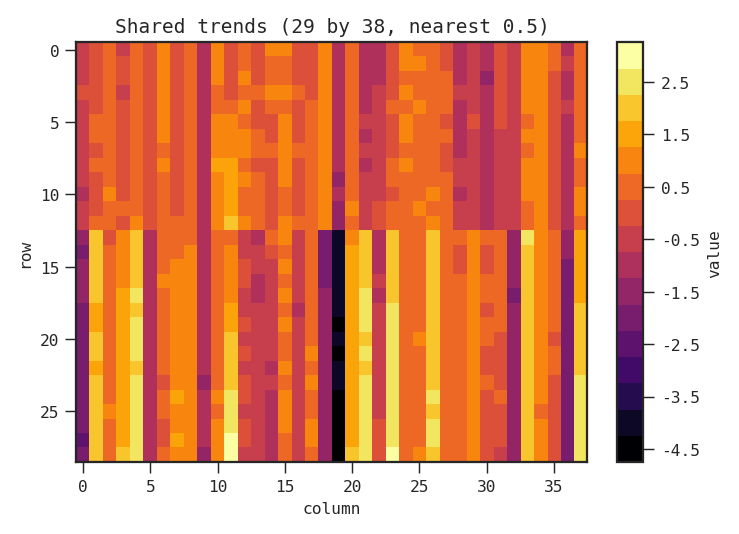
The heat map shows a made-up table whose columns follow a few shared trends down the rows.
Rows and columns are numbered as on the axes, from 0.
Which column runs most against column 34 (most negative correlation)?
2
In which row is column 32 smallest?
17
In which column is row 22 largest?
23
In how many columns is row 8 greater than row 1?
8
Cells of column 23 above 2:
11
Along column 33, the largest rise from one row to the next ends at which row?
13
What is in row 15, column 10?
0.5
